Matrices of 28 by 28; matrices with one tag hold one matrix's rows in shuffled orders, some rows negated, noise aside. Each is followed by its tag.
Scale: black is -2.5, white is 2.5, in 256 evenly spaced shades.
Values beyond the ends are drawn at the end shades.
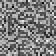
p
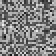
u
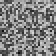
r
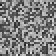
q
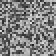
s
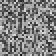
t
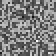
s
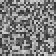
s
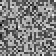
t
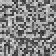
r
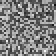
q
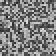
q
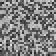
q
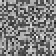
p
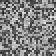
q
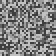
u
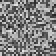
u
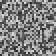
t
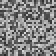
r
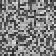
p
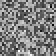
p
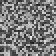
r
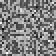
s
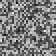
u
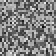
p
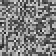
u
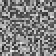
s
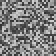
s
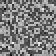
q
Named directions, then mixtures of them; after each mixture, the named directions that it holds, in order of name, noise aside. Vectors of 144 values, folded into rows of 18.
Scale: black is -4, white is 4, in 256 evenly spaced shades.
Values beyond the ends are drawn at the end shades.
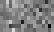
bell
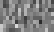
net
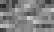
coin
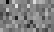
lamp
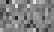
lamp.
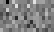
lamp.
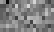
coin, lamp.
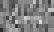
coin, net.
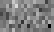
bell, lamp.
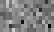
bell.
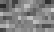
coin.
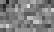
coin, lamp.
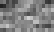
coin.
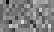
bell, lamp.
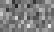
bell, lamp.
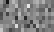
lamp, net.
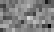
bell, coin.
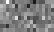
coin, lamp.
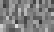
net.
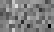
bell, lamp.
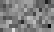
bell, coin.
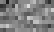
coin, lamp.
